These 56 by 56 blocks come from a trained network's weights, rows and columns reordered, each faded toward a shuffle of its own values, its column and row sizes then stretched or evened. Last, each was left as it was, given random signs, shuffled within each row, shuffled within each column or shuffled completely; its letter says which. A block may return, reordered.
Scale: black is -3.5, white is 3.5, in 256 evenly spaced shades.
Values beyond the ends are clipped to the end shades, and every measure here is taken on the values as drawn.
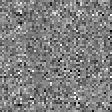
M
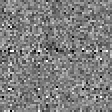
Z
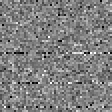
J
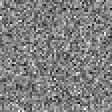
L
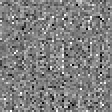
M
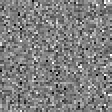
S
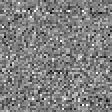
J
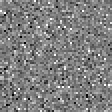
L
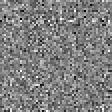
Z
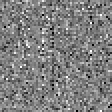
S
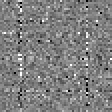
M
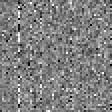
S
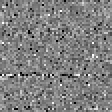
J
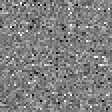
J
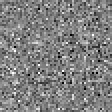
Z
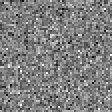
L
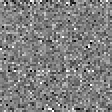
J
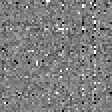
Z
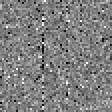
S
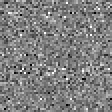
J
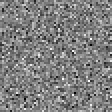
S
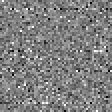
J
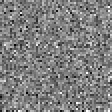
Z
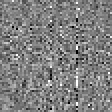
M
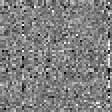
M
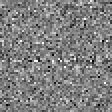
J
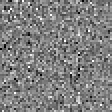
S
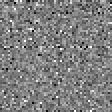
J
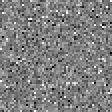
L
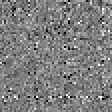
Z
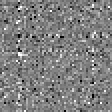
M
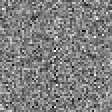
S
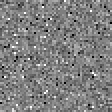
L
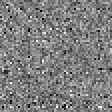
Z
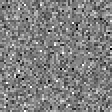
L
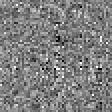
M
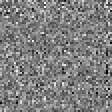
M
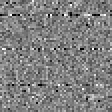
J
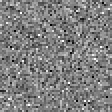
L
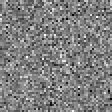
S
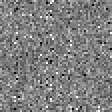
S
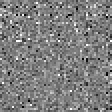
Z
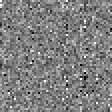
S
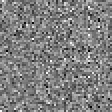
S
